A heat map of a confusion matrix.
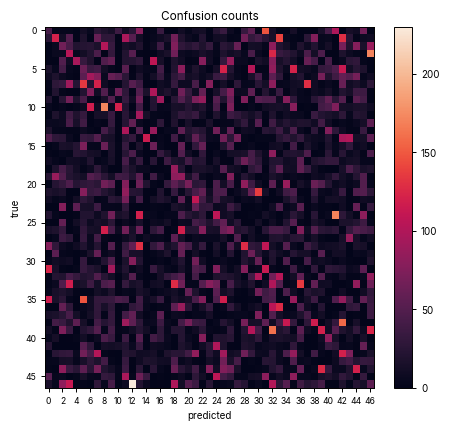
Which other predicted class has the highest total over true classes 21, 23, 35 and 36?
5
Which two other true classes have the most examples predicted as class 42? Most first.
38, 1
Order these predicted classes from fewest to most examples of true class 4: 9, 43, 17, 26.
17, 43, 9, 26
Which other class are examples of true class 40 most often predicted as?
22
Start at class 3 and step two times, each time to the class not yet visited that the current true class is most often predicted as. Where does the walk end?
12
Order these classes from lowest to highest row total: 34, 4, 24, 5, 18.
34, 18, 24, 4, 5
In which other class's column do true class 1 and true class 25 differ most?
33
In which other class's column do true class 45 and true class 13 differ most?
15
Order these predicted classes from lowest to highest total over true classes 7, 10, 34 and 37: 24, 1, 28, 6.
28, 1, 24, 6
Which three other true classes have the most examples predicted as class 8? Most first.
10, 26, 2
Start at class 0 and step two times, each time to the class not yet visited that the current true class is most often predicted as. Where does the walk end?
9
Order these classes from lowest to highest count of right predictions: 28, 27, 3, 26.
27, 26, 3, 28
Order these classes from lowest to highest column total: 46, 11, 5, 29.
29, 46, 5, 11
